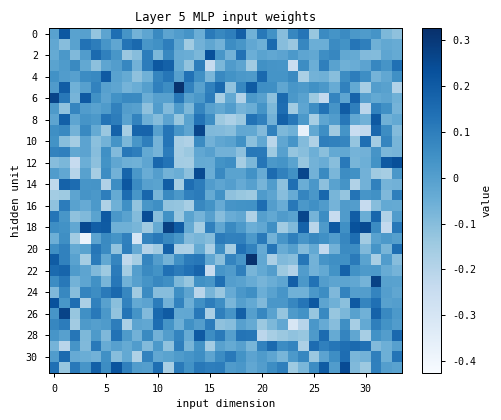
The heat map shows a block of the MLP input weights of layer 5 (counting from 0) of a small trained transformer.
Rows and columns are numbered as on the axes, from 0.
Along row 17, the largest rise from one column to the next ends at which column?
9
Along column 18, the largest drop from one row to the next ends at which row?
6
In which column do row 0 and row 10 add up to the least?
25
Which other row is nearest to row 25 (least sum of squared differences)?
23
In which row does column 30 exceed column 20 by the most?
18
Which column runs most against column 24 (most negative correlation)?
32
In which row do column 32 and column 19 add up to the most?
21
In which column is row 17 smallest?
27
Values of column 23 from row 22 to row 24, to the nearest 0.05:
-0.2 0.2 -0.05
